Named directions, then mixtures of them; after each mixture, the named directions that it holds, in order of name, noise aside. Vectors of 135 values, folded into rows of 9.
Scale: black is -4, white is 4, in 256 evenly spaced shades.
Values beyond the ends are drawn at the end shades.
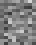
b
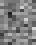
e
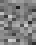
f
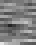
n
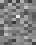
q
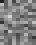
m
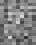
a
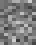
b, f.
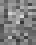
a.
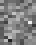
a, b, f.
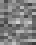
a, b, n.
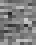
e, f, n.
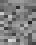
f.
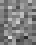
a, b.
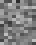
a, n, q.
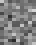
f, m.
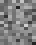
a, f, q.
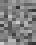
a, f, n.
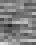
n.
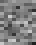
f, n.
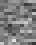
b, f, n.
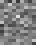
n, q.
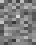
q.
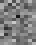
q.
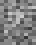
a.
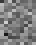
b, m, q.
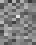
q.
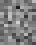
a, f.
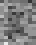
a, b, n.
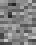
b, e, n.
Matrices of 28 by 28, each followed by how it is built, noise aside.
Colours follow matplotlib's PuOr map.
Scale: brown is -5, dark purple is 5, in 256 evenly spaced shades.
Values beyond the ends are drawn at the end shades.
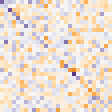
diagonal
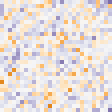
Hankel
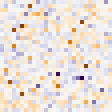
sparse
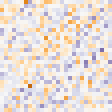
Hankel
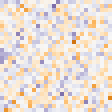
Hankel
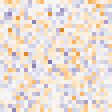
repeating columns
